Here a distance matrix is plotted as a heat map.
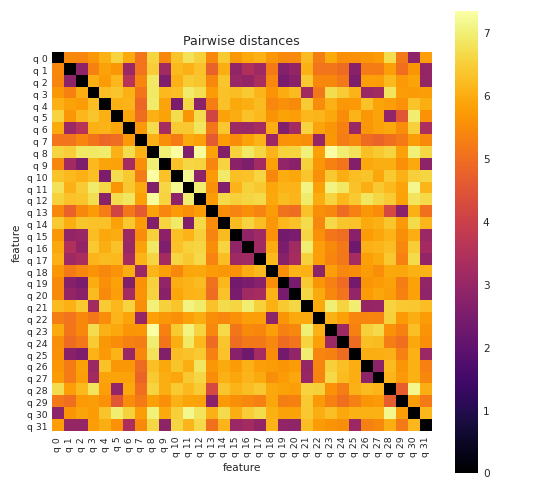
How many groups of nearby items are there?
9
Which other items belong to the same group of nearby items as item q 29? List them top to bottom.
q 13
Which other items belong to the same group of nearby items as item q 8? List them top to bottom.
q 11, q 14
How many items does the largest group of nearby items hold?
11
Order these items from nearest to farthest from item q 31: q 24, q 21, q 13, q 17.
q 17, q 13, q 24, q 21
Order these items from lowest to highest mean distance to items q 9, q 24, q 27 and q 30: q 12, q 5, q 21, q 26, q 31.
q 31, q 26, q 21, q 5, q 12
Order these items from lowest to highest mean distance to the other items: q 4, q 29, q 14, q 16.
q 16, q 29, q 4, q 14
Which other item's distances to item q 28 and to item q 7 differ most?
q 22
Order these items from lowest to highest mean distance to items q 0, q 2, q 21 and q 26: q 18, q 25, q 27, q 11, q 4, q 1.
q 27, q 1, q 25, q 18, q 4, q 11
